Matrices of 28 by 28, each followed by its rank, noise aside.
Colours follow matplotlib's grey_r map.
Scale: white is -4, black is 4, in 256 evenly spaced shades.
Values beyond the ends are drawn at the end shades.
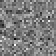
eight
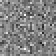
six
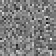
eight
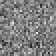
eight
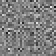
four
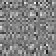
four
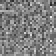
eight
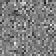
eight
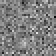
six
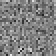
seven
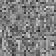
seven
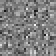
six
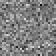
seven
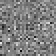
four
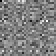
five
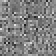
six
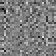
five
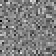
six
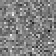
seven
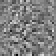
four
